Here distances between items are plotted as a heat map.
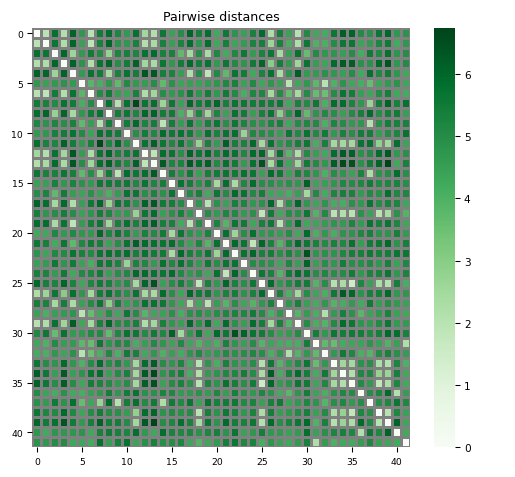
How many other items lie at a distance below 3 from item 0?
7
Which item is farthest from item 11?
7
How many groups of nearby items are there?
11
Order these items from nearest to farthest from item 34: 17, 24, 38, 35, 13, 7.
35, 38, 17, 24, 7, 13
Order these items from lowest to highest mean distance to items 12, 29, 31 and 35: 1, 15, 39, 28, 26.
1, 26, 28, 39, 15
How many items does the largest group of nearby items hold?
8
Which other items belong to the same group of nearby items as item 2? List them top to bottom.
4, 8, 17, 19, 27
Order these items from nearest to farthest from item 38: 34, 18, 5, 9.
18, 34, 5, 9
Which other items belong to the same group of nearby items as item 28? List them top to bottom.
5, 32
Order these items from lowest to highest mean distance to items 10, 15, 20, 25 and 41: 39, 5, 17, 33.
33, 39, 5, 17
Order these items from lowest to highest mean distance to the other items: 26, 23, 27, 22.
27, 26, 23, 22
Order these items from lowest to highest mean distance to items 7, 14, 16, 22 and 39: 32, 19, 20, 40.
32, 20, 19, 40
